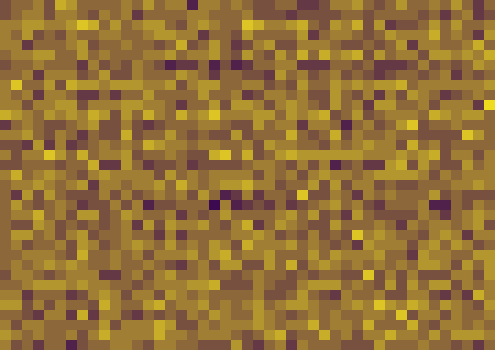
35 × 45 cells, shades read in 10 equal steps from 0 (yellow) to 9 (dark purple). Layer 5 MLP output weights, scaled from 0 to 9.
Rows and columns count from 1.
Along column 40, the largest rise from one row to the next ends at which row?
21
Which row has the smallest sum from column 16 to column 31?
12
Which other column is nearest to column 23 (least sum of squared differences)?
42
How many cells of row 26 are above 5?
3
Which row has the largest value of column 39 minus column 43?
14
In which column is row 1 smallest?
6
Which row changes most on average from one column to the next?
20
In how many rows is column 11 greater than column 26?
17
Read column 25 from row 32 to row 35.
4 4 3 5
